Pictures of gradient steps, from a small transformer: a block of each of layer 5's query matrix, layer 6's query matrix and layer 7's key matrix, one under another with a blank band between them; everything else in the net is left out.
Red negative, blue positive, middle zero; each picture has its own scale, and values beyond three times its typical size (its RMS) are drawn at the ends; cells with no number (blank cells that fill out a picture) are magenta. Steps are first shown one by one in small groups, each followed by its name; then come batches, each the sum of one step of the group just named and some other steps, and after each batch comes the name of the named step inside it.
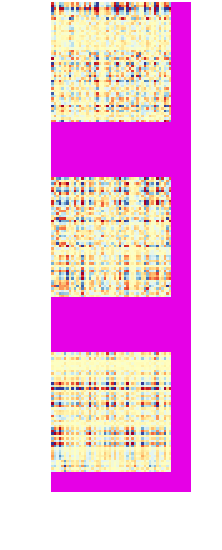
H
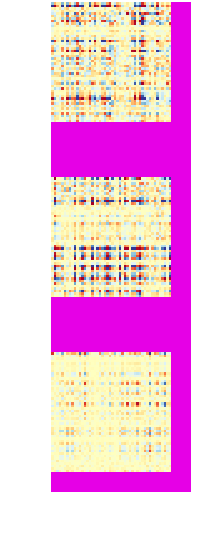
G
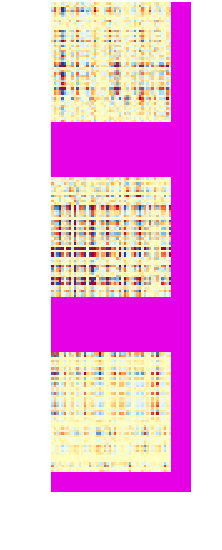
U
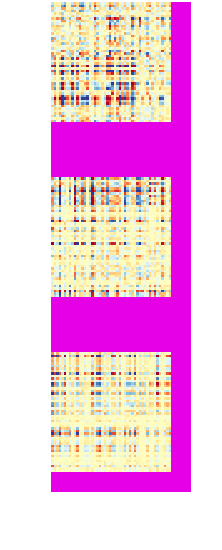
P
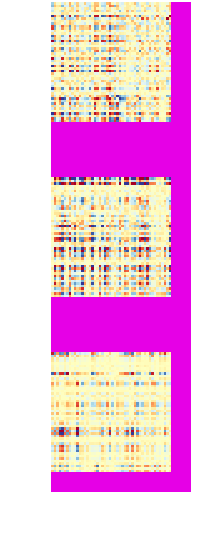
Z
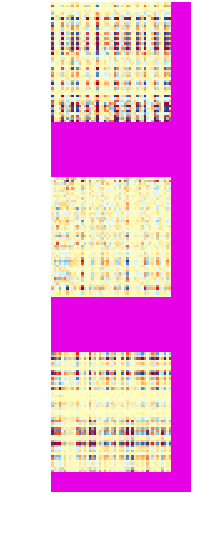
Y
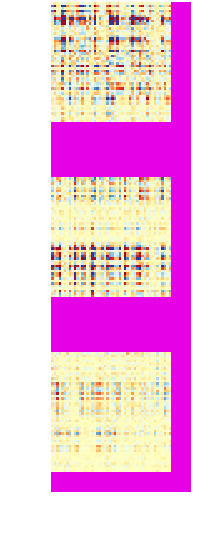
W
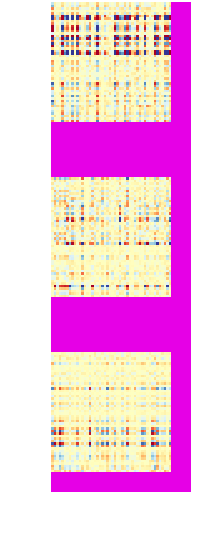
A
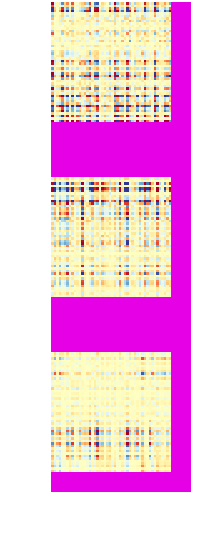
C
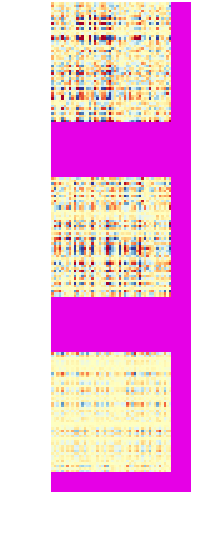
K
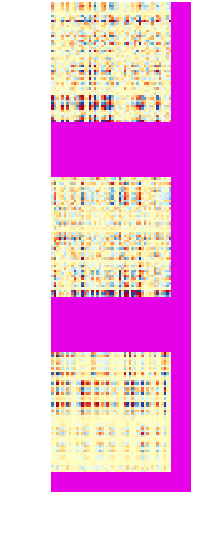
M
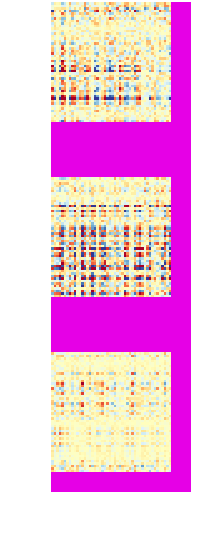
H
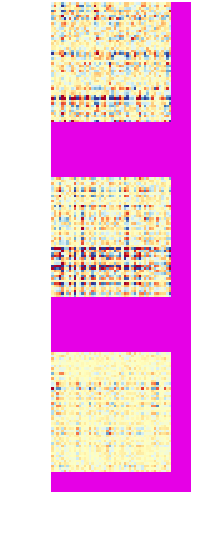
W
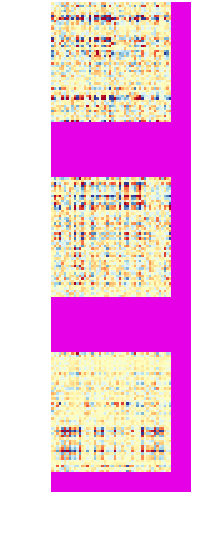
U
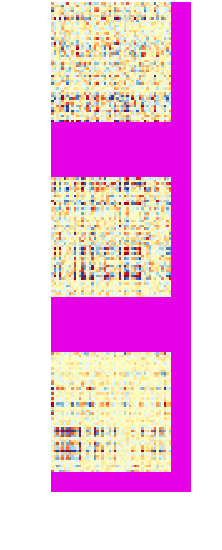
C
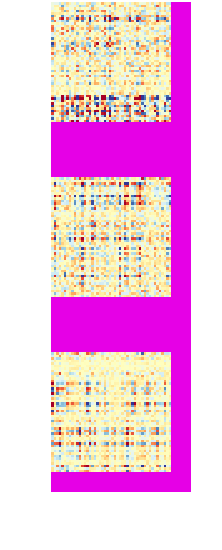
Y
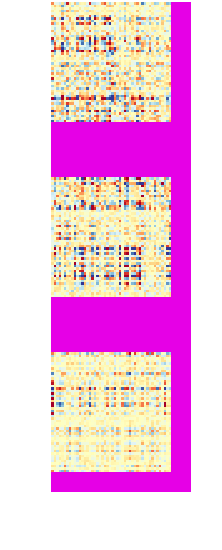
K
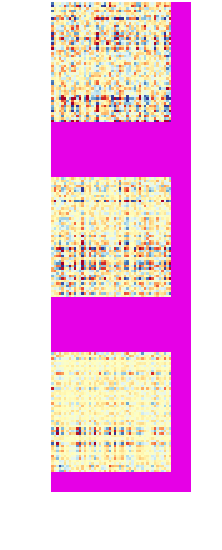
Y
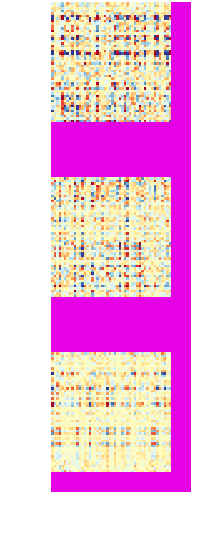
A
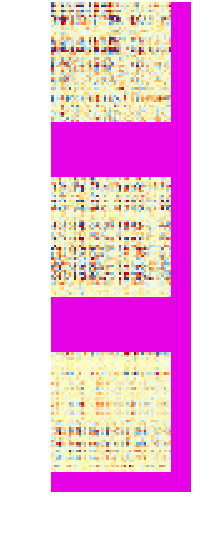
W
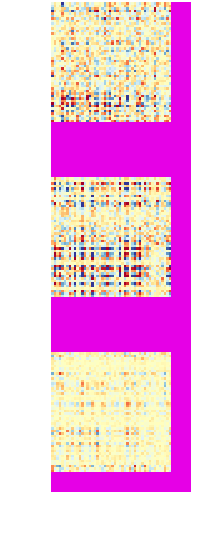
C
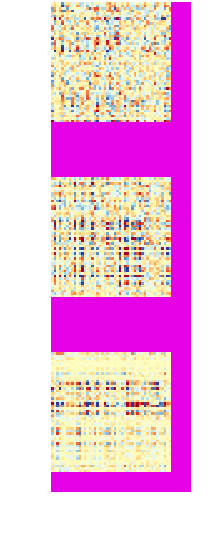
H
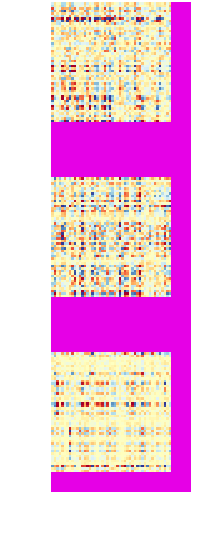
M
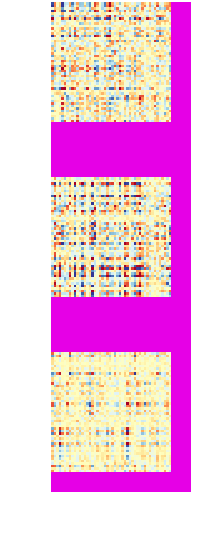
U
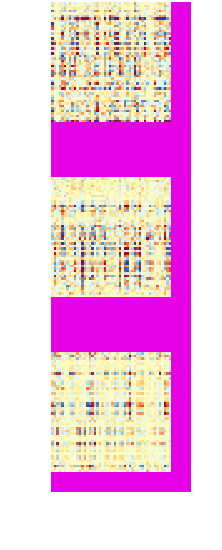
Y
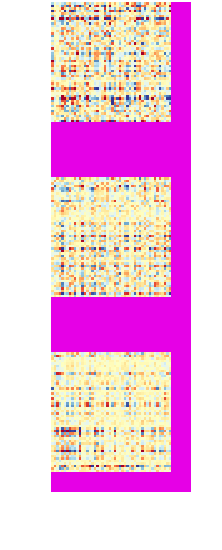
C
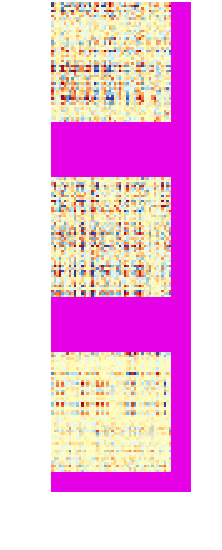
U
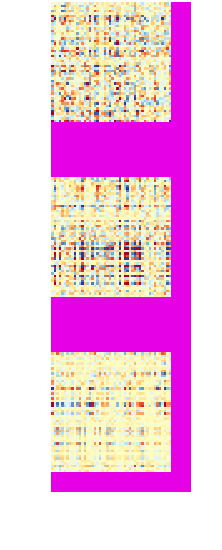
W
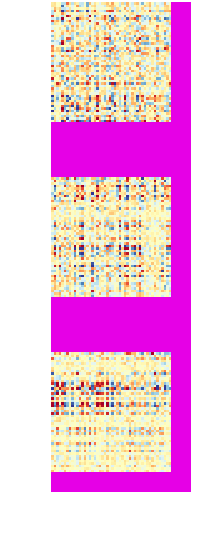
Y
